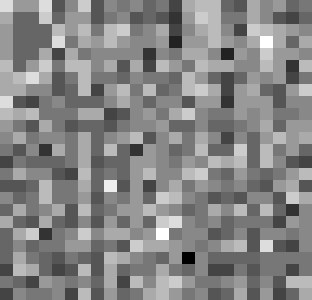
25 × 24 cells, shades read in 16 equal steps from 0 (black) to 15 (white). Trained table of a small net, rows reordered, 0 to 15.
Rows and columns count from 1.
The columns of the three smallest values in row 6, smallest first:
23, 12, 10
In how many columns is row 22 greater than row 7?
5
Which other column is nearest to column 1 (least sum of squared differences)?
20
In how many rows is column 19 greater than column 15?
12
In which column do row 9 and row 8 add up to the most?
1
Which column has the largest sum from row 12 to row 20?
7
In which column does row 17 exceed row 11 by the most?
14
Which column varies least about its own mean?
8
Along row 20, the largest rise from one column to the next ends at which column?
13
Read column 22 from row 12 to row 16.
11 7 8 7 9
